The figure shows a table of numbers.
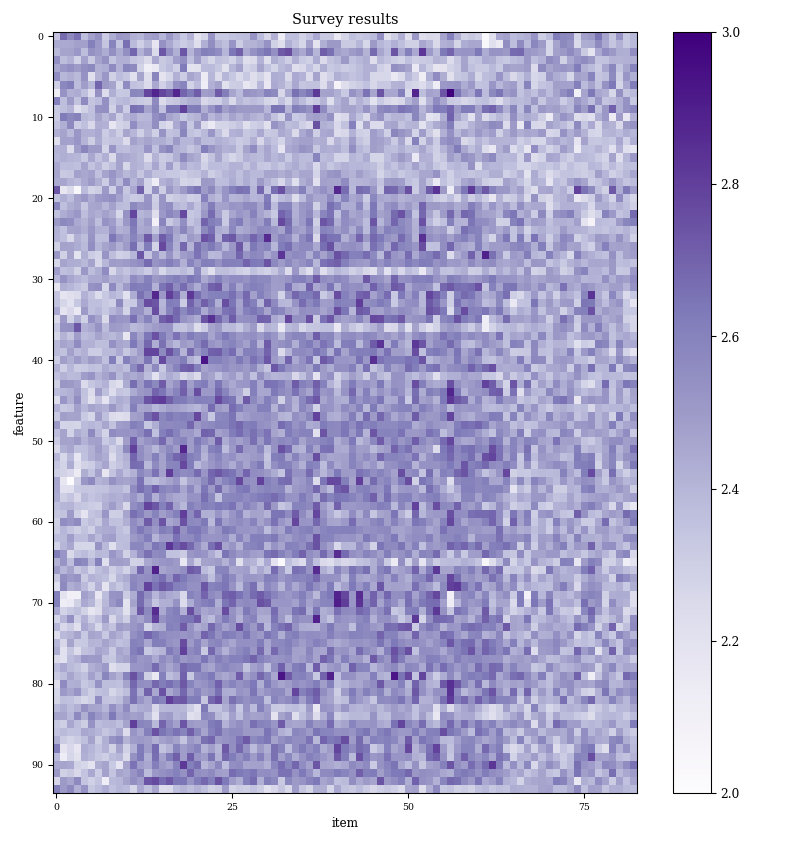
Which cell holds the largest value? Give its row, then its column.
7, 56
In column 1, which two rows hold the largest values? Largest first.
0, 10
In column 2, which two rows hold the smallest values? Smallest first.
55, 69
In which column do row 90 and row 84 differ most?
62
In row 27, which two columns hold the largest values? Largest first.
61, 32
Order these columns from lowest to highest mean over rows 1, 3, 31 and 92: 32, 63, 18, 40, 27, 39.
32, 63, 40, 27, 39, 18
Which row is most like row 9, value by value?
52
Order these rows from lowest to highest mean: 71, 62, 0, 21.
0, 21, 71, 62
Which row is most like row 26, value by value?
2
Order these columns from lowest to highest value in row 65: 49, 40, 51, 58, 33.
40, 33, 58, 51, 49
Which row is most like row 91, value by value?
48
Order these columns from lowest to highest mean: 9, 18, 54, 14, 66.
9, 66, 54, 14, 18
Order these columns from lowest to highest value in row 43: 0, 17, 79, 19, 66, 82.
0, 79, 66, 19, 17, 82
